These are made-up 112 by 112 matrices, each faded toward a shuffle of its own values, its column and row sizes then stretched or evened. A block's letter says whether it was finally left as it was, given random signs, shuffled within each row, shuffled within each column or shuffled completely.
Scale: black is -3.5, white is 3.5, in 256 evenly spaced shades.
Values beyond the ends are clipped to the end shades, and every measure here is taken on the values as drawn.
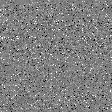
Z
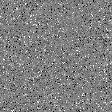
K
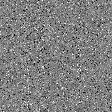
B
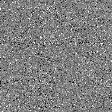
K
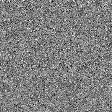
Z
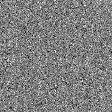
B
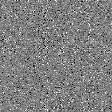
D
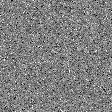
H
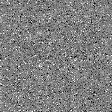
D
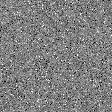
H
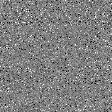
D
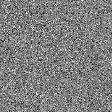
K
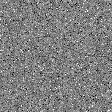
H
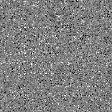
D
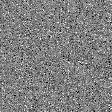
B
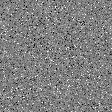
H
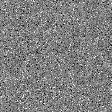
B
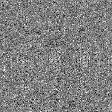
D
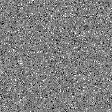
D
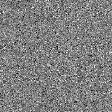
D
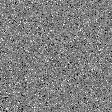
H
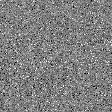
Z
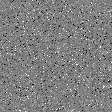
H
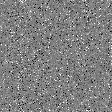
B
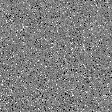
B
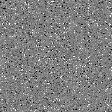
D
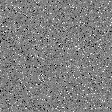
Z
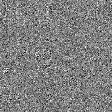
D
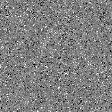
D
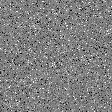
H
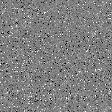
D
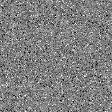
K
